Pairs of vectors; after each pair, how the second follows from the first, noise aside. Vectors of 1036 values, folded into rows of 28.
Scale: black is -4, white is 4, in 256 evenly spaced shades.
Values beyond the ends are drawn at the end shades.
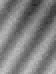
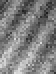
reversed, negated.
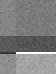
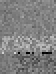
negated, partly zeroed.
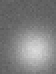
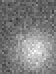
copied.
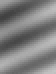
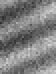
copied.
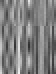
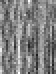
copied.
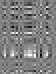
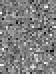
shuffled.
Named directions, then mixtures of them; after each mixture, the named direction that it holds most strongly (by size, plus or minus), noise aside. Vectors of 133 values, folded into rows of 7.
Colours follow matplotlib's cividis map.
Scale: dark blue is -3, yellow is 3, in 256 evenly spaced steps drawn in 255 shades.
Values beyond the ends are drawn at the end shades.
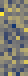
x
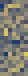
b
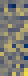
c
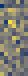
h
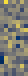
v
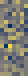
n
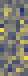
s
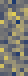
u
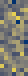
u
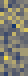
x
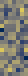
s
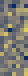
c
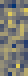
c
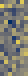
h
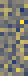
s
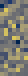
b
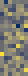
v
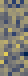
b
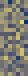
n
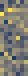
x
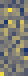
h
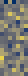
v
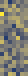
x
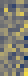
c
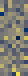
x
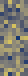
x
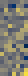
c
